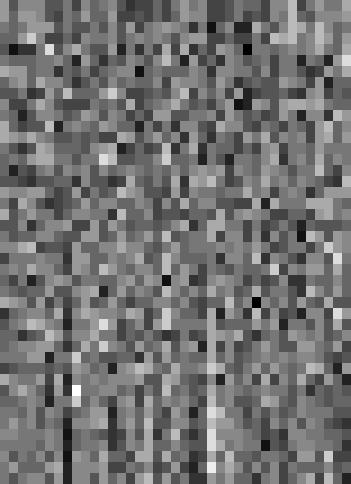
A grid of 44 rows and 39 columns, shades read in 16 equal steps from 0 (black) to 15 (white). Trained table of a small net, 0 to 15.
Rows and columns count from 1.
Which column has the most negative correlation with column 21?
28
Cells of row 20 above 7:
13
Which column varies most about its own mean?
24
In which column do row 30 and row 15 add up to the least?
32
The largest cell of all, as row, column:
36, 9
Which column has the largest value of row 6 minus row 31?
19
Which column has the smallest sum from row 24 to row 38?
8
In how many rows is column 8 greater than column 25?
11
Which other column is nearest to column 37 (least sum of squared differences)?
1
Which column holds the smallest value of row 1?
15
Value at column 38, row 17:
3
